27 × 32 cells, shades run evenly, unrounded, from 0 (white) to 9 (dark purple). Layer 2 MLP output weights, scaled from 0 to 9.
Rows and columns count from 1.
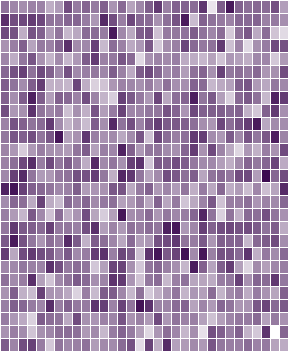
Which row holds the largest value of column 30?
14
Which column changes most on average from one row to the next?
31
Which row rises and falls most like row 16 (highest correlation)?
23
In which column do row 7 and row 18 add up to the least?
12
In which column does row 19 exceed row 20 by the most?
2
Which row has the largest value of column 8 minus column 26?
4
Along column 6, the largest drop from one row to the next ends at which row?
22
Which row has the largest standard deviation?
8
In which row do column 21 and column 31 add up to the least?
26
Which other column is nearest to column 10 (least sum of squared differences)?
7
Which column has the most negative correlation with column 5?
30
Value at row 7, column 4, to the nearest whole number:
6
